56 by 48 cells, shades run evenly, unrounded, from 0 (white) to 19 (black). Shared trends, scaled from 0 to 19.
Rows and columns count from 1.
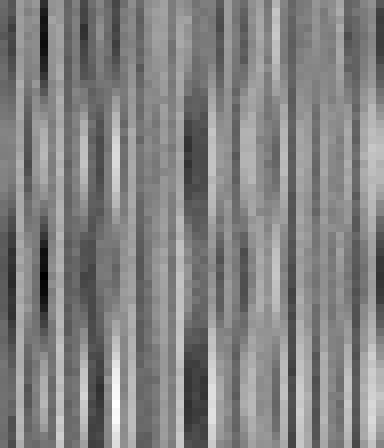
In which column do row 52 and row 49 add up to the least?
15
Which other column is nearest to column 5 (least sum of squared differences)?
42
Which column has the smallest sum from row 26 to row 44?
23
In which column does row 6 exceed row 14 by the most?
6
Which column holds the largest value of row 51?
24
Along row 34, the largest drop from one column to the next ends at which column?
7
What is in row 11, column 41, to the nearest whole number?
9
